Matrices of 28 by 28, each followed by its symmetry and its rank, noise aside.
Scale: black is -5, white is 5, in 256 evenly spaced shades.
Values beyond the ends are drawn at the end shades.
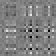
symmetric, rank one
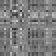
no symmetry, rank two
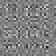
no symmetry, rank three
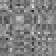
no symmetry, rank three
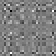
symmetric, rank two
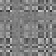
symmetric, rank one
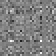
no symmetry, rank three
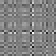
symmetric, rank one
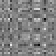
no symmetry, rank two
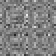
no symmetry, rank three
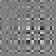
symmetric, rank one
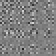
no symmetry, rank three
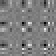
symmetric, rank one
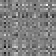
antisymmetric, rank two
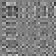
no symmetry, rank two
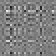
antisymmetric, rank two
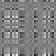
no symmetry, rank one
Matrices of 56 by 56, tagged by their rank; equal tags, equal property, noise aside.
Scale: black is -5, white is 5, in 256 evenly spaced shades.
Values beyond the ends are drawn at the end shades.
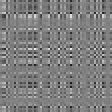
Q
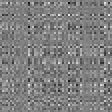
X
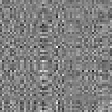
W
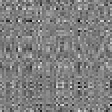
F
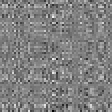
F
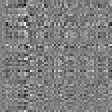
W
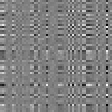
Q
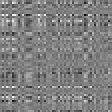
X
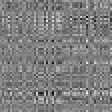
W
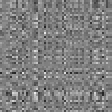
W
